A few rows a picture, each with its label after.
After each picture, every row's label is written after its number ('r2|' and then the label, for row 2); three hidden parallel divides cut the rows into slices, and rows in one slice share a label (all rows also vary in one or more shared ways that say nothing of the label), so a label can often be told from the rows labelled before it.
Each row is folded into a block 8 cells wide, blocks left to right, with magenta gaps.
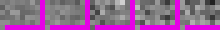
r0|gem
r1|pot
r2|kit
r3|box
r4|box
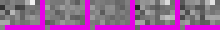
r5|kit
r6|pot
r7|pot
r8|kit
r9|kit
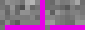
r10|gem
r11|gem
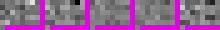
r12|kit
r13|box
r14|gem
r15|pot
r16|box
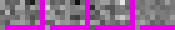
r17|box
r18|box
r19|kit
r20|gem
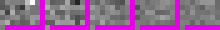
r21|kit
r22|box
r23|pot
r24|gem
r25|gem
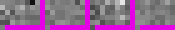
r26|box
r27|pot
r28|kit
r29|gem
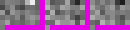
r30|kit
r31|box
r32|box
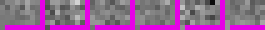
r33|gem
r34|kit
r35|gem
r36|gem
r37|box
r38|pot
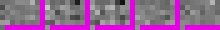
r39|gem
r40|box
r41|box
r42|pot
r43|gem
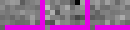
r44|gem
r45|box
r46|gem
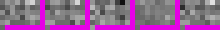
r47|kit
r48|kit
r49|box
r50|gem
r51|kit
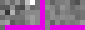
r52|kit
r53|pot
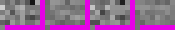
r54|box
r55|gem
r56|box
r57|pot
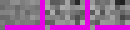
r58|gem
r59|box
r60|box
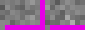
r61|gem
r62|pot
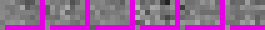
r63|pot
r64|pot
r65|pot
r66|box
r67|gem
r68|pot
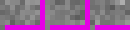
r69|gem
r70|pot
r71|gem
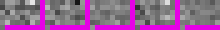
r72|kit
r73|box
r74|pot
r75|kit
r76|pot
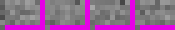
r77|gem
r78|pot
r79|pot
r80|gem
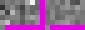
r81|kit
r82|pot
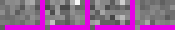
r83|gem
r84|kit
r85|kit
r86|pot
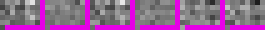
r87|kit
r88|pot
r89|kit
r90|gem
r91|box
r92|box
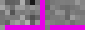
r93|box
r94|gem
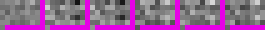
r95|gem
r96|box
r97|box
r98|kit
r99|kit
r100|kit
